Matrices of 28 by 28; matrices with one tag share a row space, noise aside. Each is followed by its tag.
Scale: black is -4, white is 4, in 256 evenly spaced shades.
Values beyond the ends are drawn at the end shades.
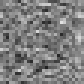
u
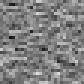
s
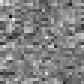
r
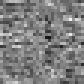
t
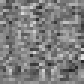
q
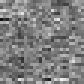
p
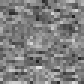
s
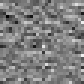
r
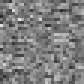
p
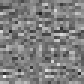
p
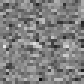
q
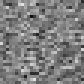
q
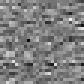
r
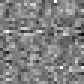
q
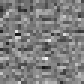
u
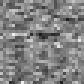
s
